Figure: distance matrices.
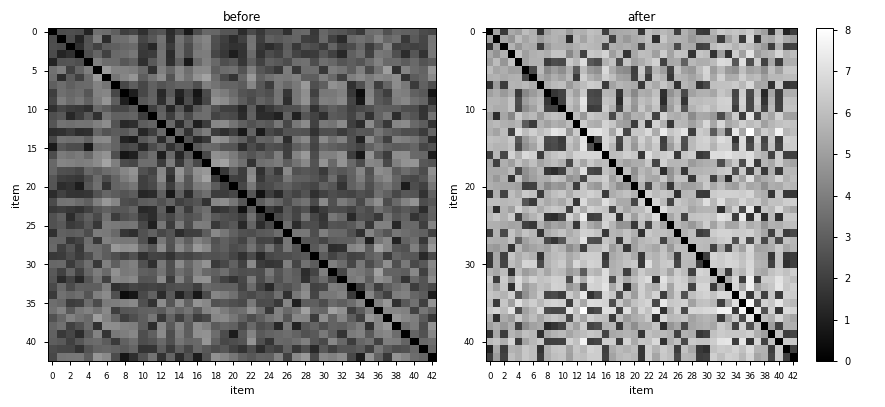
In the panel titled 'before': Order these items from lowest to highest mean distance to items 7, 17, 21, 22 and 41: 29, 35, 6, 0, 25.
29, 0, 25, 35, 6
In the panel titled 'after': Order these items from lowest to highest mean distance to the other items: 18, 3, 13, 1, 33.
18, 1, 3, 33, 13
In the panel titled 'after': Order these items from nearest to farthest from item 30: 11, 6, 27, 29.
29, 11, 27, 6
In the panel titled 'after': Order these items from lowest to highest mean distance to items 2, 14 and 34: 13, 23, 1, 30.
30, 1, 23, 13
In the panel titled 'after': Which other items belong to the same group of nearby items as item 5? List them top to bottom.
6, 12, 20, 22, 25
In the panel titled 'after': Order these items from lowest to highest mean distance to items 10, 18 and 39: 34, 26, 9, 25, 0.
9, 34, 0, 26, 25
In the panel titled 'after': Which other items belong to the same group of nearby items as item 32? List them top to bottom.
1, 11, 17, 23, 35, 37
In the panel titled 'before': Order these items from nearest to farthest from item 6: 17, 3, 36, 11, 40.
3, 40, 11, 36, 17
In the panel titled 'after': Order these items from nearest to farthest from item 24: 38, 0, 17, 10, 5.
38, 10, 5, 0, 17
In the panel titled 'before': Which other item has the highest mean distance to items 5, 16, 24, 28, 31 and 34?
6
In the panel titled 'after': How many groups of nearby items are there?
5
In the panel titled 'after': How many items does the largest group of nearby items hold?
13
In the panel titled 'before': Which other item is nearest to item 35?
27
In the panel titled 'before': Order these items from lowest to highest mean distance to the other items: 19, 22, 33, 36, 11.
11, 33, 19, 22, 36
